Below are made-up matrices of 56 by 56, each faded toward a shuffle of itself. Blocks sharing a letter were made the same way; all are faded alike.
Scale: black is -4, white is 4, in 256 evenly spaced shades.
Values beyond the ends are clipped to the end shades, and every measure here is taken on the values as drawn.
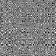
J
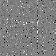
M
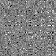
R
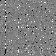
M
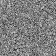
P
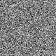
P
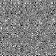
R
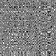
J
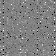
M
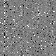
M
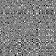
J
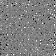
M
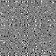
J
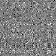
R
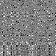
J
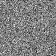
P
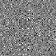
R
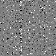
M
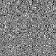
R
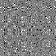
J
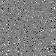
M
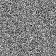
P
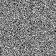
P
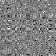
J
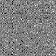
R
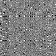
R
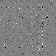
M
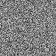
P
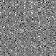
R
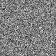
P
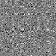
R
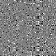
J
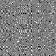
J
